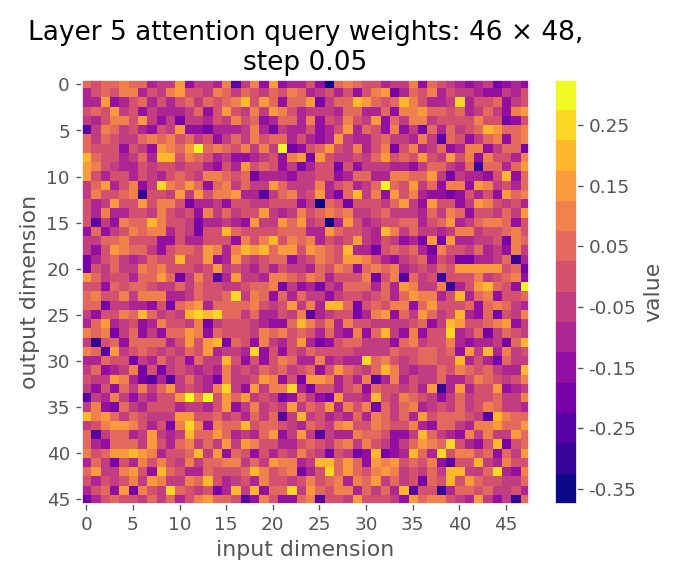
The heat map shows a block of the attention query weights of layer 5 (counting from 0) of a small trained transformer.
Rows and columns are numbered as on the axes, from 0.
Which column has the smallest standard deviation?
4
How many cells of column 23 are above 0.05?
9
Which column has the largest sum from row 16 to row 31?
32
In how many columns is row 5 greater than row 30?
19
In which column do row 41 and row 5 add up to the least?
0
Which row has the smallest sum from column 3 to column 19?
5
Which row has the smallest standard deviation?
14
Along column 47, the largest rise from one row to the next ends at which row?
22
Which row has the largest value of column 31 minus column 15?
40
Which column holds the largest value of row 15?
7
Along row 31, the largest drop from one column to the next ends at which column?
6
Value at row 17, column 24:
0.1
